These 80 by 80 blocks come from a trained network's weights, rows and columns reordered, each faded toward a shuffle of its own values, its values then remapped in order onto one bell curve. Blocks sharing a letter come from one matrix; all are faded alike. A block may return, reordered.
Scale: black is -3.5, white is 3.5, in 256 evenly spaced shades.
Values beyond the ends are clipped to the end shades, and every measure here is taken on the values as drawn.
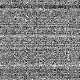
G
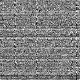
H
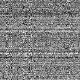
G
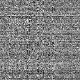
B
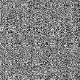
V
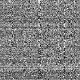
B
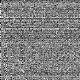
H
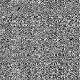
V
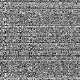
H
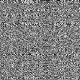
V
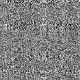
V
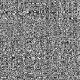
V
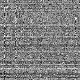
H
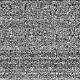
B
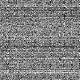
H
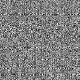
V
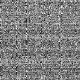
B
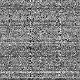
H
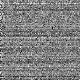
G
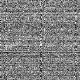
B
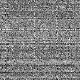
G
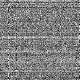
H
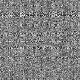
V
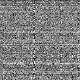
H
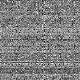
G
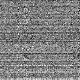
G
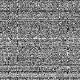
G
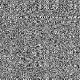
V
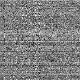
B
